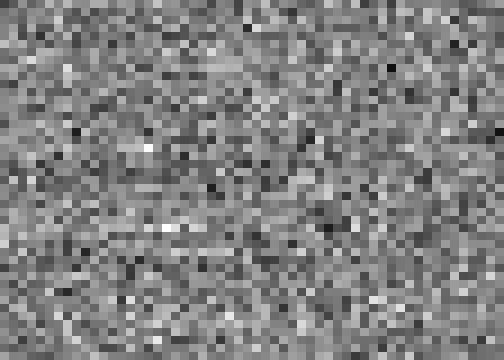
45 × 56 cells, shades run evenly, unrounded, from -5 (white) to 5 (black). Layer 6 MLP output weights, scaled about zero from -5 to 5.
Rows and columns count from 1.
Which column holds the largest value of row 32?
10
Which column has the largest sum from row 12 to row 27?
21
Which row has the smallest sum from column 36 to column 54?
24
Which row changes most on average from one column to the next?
32
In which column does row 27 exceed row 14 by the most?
52
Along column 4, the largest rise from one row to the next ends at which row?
9
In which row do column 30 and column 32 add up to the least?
16
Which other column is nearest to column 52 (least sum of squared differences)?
49
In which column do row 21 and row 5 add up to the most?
5
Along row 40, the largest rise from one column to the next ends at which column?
8
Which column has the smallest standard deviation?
41
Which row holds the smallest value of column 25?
22
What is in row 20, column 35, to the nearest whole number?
-1
